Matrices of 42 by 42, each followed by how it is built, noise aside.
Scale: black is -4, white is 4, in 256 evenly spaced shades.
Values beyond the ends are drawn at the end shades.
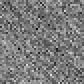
Toeplitz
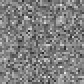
blocks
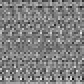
repeating columns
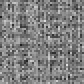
blocks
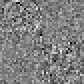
block diagonal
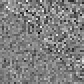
upper triangular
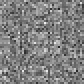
blocks
